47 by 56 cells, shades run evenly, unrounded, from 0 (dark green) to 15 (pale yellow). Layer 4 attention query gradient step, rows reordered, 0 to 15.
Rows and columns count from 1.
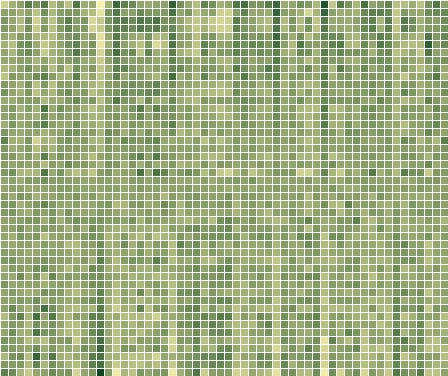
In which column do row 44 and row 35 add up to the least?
13
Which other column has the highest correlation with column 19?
9
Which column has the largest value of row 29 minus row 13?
15
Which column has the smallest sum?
6
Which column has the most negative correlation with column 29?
47
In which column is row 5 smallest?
35
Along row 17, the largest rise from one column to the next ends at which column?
23
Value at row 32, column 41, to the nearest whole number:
10
